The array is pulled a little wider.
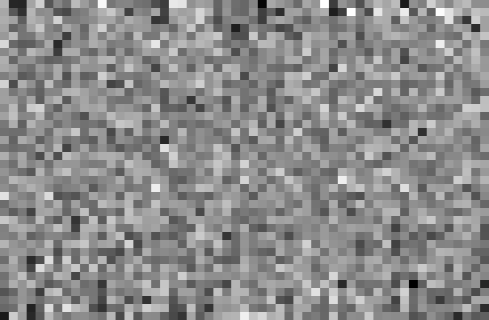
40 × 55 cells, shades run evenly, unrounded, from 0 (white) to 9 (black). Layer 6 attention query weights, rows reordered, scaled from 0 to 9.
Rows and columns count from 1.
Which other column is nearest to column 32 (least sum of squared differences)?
17
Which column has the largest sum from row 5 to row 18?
28
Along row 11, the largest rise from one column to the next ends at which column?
2
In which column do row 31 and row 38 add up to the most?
45
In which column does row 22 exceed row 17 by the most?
34
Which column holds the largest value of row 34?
4
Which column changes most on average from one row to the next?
7
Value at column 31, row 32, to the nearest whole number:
6
